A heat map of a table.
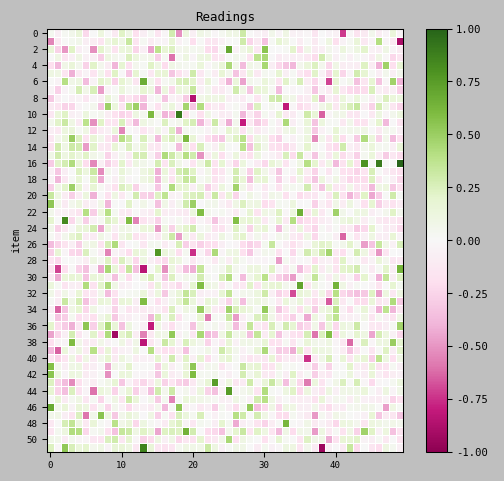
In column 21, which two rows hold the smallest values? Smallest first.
15, 11
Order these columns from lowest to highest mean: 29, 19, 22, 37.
37, 22, 29, 19
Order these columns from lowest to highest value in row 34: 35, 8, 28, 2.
2, 35, 8, 28
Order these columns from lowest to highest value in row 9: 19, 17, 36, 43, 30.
36, 30, 17, 43, 19
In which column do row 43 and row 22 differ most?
35
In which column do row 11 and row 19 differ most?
27
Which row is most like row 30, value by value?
4
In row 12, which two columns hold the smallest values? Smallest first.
10, 18
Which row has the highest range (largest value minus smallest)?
51
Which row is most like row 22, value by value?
31
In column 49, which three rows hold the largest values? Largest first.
16, 29, 36
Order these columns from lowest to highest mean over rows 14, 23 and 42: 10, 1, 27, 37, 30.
37, 30, 10, 1, 27
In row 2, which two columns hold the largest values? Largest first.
25, 30
